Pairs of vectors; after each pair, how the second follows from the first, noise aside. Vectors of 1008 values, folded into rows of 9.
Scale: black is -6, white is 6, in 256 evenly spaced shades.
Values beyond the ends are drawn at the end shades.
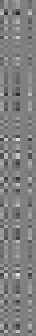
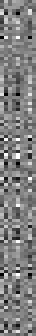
scaled up.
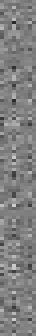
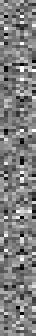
reversed, scaled up.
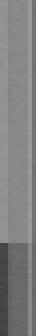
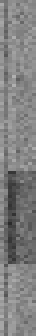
wrapped around.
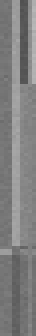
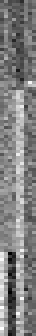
reversed, scaled up.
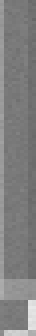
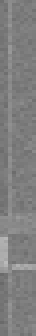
wrapped around, shrunk.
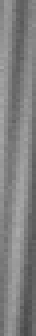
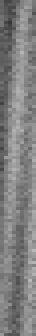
reversed.
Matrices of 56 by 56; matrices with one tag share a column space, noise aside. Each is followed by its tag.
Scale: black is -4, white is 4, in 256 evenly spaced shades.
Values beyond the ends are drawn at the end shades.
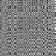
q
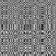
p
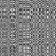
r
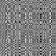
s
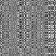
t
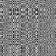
r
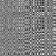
q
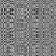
r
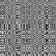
p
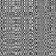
q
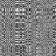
r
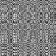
s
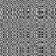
r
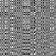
q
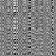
q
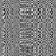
r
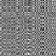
q
